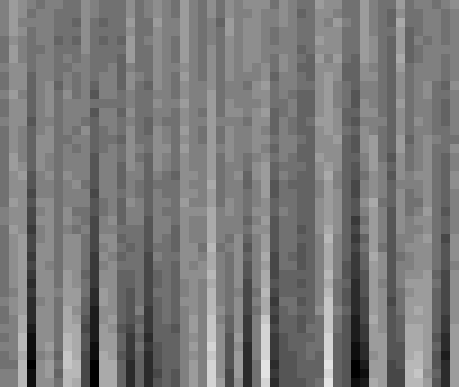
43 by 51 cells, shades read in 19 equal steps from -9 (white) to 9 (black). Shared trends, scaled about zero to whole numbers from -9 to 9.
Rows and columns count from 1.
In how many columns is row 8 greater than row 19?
15
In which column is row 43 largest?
11
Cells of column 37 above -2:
11
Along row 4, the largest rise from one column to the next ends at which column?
46
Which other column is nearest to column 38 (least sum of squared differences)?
36
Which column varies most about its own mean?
41
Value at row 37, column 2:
0
